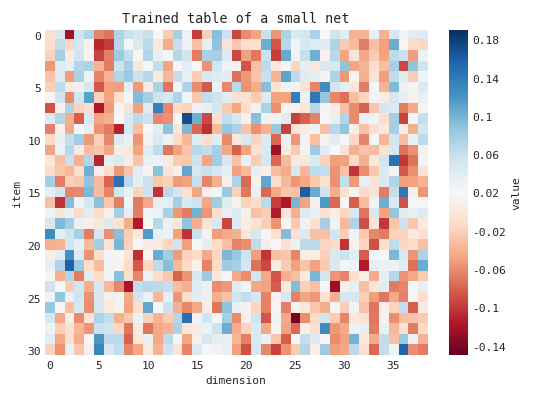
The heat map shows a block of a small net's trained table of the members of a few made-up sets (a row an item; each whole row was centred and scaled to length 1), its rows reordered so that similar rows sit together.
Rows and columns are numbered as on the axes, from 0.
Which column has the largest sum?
35
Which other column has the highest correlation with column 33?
38
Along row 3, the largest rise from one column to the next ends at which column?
37
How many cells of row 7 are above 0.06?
4
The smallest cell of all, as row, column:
27, 25
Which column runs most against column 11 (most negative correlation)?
32
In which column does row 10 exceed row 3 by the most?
20
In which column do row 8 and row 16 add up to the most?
14
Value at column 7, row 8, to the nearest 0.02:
0.02
